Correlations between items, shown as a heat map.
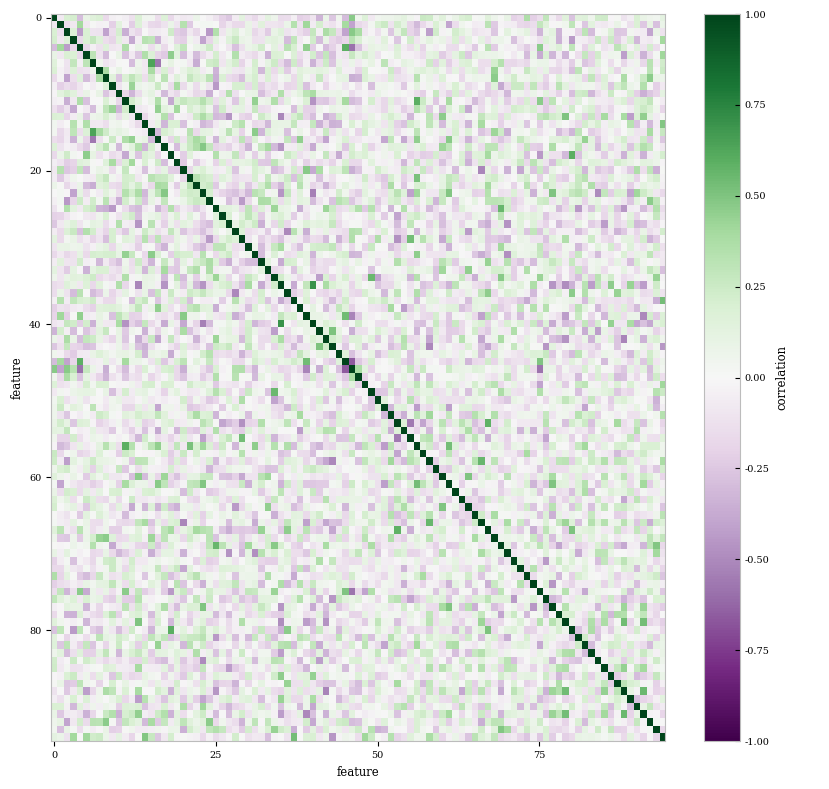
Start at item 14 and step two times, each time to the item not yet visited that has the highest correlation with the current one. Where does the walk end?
37
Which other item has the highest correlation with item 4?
45
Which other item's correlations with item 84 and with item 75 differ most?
46
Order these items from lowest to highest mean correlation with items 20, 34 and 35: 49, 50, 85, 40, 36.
50, 85, 36, 40, 49
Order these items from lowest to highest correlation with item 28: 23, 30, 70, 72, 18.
23, 30, 70, 72, 18
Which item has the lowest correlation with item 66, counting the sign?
20
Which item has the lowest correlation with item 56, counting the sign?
51
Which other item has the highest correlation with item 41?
43
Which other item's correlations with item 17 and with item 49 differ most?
34
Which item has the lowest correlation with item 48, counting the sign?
75
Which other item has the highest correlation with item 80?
18
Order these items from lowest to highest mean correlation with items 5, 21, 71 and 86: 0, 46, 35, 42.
0, 46, 42, 35
